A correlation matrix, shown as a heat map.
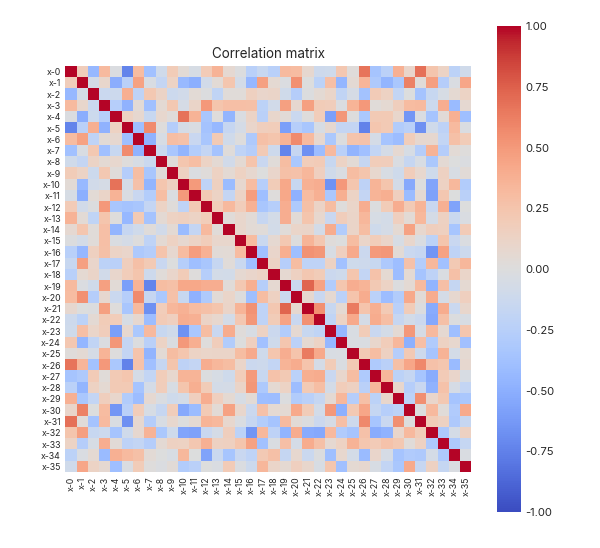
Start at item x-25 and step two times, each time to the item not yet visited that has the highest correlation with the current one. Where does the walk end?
x-19
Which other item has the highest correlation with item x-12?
x-3
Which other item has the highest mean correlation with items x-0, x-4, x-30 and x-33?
x-26
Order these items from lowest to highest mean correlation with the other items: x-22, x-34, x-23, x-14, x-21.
x-34, x-23, x-14, x-22, x-21
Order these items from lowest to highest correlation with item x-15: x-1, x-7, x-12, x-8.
x-7, x-1, x-8, x-12
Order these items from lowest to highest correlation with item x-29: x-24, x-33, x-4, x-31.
x-4, x-33, x-24, x-31
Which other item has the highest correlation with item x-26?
x-0
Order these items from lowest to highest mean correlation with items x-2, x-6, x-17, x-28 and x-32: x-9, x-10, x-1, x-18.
x-10, x-9, x-18, x-1
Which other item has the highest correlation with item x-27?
x-16
